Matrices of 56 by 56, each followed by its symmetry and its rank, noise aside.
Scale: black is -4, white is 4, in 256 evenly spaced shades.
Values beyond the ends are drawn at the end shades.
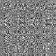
no symmetry, rank six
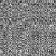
no symmetry, rank seven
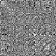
symmetric, rank seven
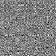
no symmetry, rank eight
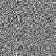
no symmetry, rank eight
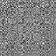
symmetric, rank six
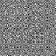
symmetric, rank six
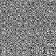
antisymmetric, rank eight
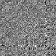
symmetric, rank seven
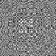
symmetric, rank seven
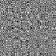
antisymmetric, rank six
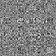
no symmetry, rank six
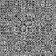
symmetric, rank six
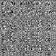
no symmetry, rank eight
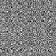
antisymmetric, rank six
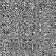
antisymmetric, rank eight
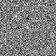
symmetric, rank seven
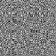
no symmetry, rank seven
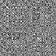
symmetric, rank seven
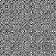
symmetric, rank six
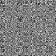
no symmetry, rank seven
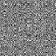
no symmetry, rank eight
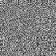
no symmetry, rank seven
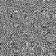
antisymmetric, rank eight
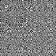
symmetric, rank seven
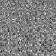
no symmetry, rank six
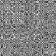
symmetric, rank seven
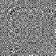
symmetric, rank six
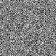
no symmetry, rank eight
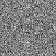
no symmetry, rank eight
